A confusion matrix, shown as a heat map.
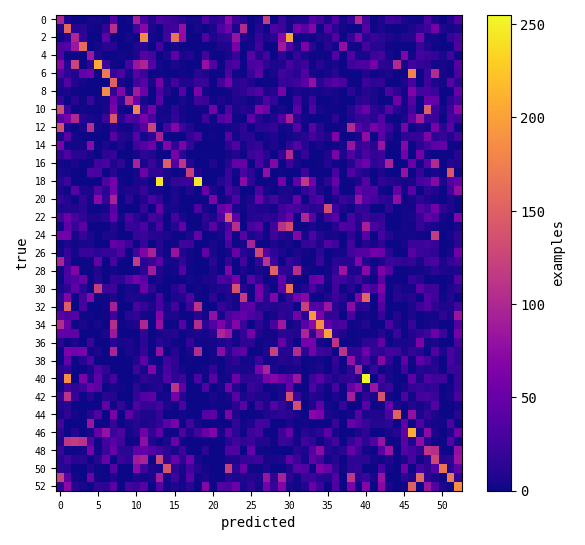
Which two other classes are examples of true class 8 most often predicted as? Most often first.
6, 10
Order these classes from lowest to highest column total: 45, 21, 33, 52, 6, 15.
21, 45, 6, 15, 33, 52
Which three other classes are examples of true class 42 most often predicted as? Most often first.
30, 1, 38
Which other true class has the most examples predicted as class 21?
35
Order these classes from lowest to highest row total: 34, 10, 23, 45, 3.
45, 3, 23, 10, 34
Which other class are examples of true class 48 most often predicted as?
49
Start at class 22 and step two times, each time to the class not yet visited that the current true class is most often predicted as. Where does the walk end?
1
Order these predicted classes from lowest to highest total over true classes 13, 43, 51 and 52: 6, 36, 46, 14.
14, 6, 36, 46
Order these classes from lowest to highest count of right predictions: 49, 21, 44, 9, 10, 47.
21, 47, 9, 49, 44, 10
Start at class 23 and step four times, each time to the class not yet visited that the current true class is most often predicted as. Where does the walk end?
11
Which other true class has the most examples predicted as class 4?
12
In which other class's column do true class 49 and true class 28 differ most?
13
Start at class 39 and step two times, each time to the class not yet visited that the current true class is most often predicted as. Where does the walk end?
10
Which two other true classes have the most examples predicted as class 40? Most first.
31, 23
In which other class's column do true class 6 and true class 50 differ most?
46
